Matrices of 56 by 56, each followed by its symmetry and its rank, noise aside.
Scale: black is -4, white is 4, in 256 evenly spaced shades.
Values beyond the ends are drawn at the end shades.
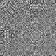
symmetric, rank eight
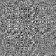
antisymmetric, rank eight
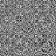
symmetric, rank six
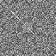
symmetric, rank eight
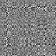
antisymmetric, rank four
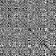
symmetric, rank six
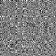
no symmetry, rank eight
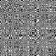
symmetric, rank six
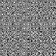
symmetric, rank six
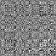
symmetric, rank four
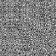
antisymmetric, rank six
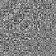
symmetric, rank eight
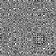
symmetric, rank six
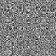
antisymmetric, rank eight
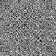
symmetric, rank eight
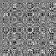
symmetric, rank four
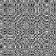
symmetric, rank four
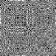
symmetric, rank six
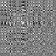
symmetric, rank four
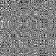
antisymmetric, rank six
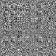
antisymmetric, rank eight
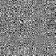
antisymmetric, rank eight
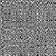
no symmetry, rank six
